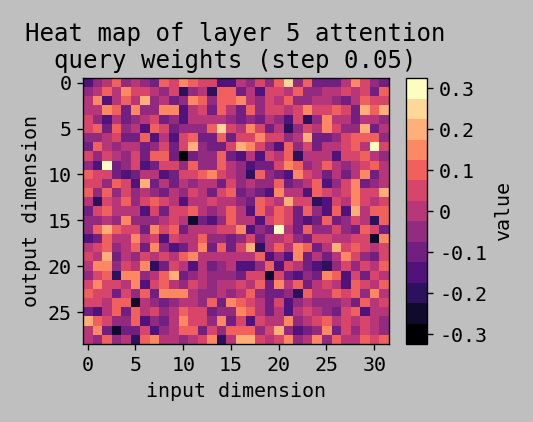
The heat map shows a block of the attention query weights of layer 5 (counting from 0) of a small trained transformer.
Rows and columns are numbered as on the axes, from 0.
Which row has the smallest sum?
4
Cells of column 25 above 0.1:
4
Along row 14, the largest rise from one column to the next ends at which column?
28
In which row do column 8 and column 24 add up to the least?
20
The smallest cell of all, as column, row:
10, 8
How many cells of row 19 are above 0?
11
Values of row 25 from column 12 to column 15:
0.05 -0.1 -0.05 -0.05
